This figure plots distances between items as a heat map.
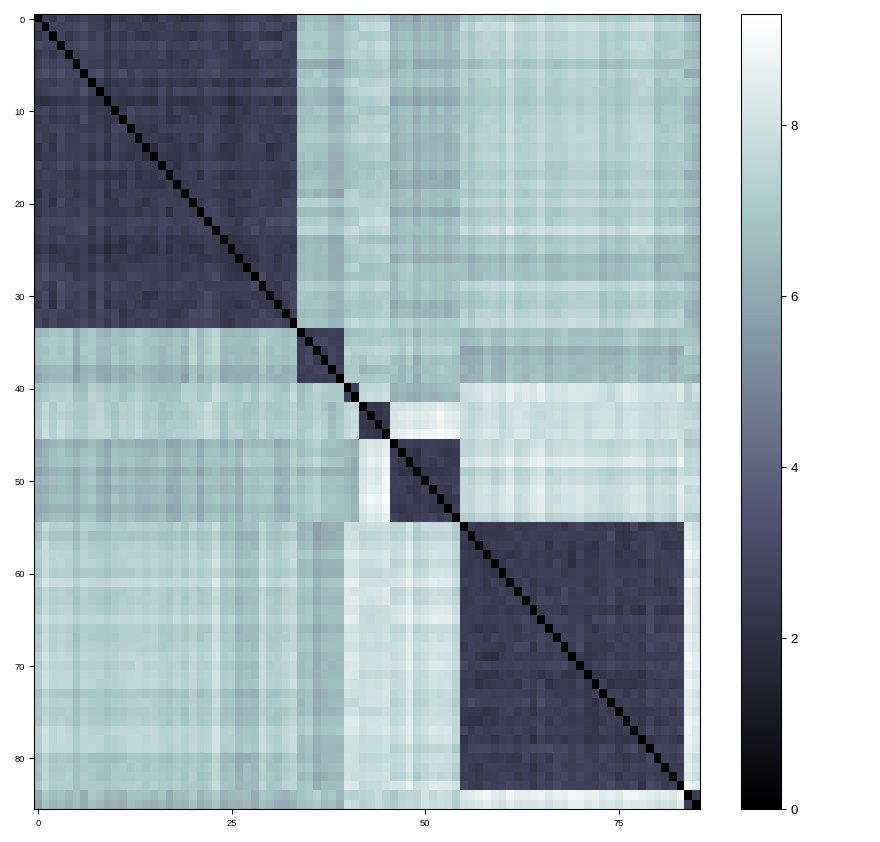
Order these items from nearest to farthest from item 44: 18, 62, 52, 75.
18, 75, 62, 52
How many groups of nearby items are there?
7
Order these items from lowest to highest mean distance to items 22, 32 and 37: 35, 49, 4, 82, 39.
4, 39, 35, 49, 82
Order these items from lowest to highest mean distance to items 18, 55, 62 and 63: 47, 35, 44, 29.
29, 35, 47, 44
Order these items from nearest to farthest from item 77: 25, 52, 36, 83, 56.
56, 83, 36, 25, 52
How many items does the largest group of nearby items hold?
34
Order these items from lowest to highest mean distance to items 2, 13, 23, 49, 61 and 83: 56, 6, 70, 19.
19, 6, 56, 70
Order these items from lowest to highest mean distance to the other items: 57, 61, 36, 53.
57, 61, 36, 53
